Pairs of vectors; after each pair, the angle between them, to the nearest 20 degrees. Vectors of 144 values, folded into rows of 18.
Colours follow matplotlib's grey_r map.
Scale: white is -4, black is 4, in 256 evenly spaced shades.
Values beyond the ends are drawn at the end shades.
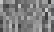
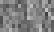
40 degrees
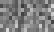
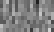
80 degrees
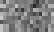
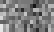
20 degrees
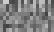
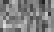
140 degrees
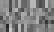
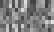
140 degrees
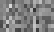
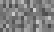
140 degrees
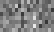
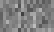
40 degrees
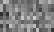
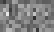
120 degrees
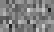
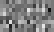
20 degrees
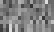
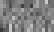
40 degrees
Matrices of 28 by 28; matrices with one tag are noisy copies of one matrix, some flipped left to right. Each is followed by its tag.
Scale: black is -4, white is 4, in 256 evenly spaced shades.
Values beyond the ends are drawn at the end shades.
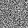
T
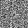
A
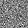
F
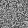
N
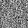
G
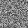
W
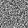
T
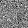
N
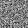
A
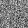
G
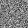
F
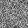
W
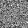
N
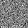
T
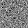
T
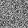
T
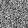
G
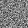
T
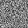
W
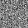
G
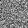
N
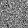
F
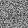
T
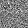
F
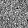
G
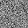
W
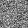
N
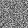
T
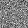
W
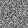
W
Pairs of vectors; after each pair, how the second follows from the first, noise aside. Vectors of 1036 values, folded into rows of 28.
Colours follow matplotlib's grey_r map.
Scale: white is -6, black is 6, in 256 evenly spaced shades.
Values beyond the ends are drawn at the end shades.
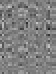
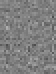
reversed, shrunk.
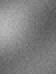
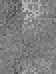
wrapped around, partly zeroed.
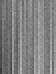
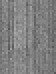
wrapped around, negated, shrunk.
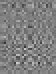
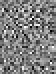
reversed, scaled up.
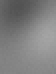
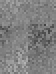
wrapped around, partly zeroed.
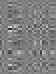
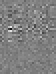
partly zeroed.
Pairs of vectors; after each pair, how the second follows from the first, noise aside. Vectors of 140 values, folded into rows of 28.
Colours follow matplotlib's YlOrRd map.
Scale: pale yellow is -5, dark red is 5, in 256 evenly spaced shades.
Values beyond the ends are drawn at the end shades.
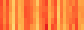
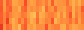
wrapped around, negated, shrunk.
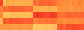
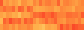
shrunk.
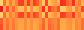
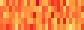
shuffled.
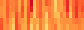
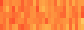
wrapped around, negated, shrunk.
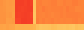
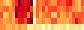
scaled up.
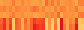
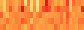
reversed, partly zeroed.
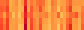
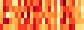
reversed, negated, scaled up.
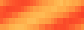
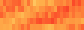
wrapped around, negated, shrunk.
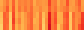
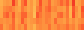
reversed, negated, shrunk.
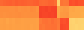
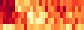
reversed, negated, scaled up.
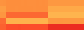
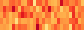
shuffled.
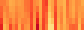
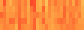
reversed, negated, shrunk.
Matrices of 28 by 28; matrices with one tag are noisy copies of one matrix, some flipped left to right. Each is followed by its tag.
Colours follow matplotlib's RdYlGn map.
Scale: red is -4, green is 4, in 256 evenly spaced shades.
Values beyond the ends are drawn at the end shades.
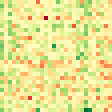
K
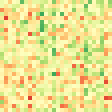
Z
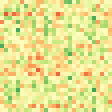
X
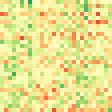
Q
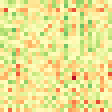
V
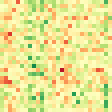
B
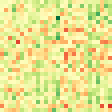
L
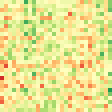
K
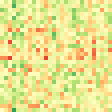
L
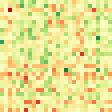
V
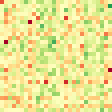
Z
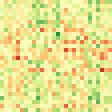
L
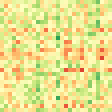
L
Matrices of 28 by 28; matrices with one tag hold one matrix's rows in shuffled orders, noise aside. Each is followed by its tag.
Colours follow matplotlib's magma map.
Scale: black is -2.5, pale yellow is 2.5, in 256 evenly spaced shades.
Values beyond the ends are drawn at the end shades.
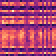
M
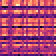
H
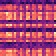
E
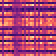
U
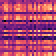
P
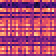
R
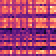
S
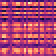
H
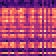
M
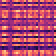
H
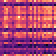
P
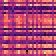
P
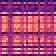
H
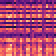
E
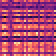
H
